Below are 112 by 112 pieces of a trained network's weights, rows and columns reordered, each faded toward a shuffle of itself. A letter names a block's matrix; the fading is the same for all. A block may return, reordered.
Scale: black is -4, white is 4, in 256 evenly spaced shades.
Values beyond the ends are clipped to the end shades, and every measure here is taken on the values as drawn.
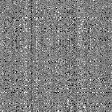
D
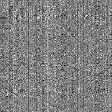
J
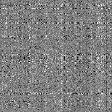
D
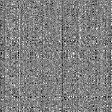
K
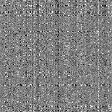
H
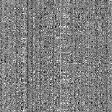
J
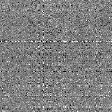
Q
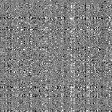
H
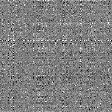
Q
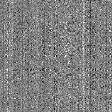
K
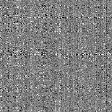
D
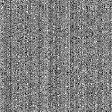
J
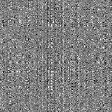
K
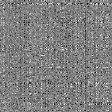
D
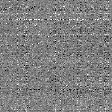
Q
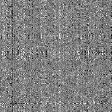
D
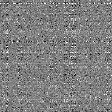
Q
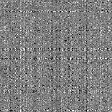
H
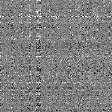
Q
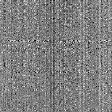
J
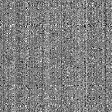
J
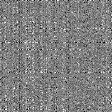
D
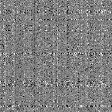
D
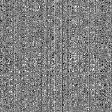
J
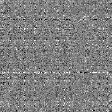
Q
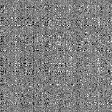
D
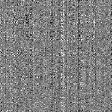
K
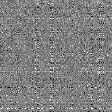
Q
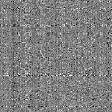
D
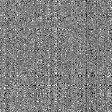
D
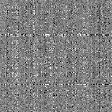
D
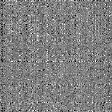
D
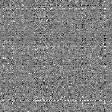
Q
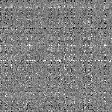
Q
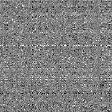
Q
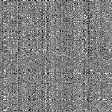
H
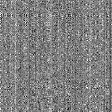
J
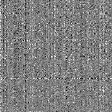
H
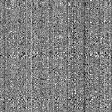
J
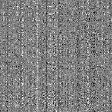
K
